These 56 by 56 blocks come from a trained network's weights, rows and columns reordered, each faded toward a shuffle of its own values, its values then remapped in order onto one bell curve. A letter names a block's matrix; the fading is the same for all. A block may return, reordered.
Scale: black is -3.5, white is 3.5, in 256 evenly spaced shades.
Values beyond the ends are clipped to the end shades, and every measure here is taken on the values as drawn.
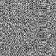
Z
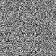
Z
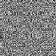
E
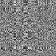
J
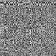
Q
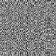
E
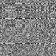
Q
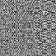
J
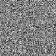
Z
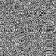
Z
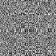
J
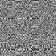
Q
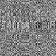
J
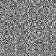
E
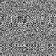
E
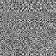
E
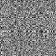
Q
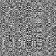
E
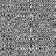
E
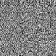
Z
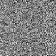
Z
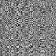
E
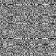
Q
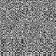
Q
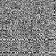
Q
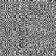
J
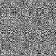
J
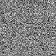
Z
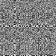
Q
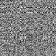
Q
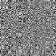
J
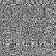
Q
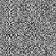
E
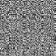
J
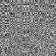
J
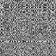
Q
